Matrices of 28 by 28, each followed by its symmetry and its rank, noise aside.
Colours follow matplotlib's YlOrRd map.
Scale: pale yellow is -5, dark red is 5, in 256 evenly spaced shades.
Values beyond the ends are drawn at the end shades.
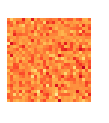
antisymmetric, rank eight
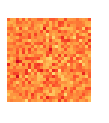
no symmetry, rank eight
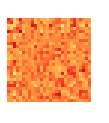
symmetric, rank six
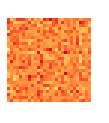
no symmetry, rank seven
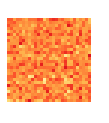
no symmetry, rank six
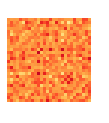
symmetric, rank seven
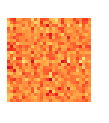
antisymmetric, rank six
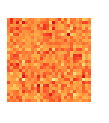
no symmetry, rank six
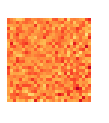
no symmetry, rank seven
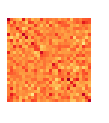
symmetric, rank eight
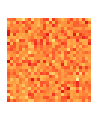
antisymmetric, rank eight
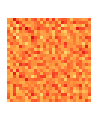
antisymmetric, rank six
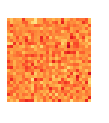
no symmetry, rank eight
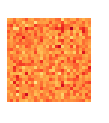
no symmetry, rank seven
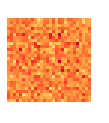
no symmetry, rank six
